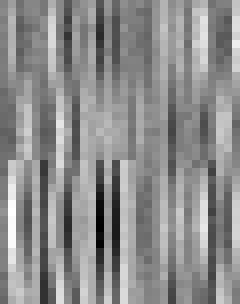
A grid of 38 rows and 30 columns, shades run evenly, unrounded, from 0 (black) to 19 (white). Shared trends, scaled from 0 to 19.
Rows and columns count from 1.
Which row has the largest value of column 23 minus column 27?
27
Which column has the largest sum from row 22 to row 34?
2
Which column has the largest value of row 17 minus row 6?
13
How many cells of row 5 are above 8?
23
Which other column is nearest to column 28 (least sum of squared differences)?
3
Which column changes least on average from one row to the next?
20
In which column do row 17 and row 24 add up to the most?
8
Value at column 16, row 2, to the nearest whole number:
10
